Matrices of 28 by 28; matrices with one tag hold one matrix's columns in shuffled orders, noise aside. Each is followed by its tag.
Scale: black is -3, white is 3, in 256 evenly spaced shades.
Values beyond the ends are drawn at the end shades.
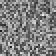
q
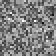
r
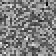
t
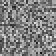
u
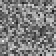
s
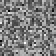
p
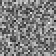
r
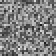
s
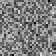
r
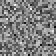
r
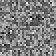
p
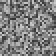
q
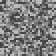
t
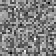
u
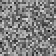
t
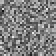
r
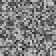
p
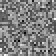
u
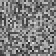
q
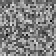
s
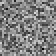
r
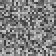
p
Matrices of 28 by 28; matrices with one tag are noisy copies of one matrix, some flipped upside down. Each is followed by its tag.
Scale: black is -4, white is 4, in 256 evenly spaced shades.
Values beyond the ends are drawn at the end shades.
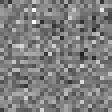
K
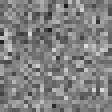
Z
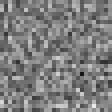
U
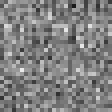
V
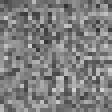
Z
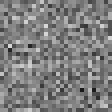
K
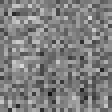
K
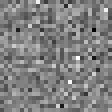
K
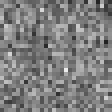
V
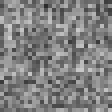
V
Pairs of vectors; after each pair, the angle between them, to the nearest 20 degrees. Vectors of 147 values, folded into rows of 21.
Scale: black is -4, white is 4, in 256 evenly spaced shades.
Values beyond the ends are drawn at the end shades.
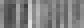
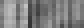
160 degrees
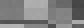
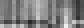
40 degrees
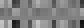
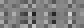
80 degrees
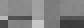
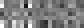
100 degrees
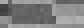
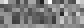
60 degrees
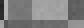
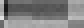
140 degrees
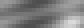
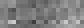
40 degrees
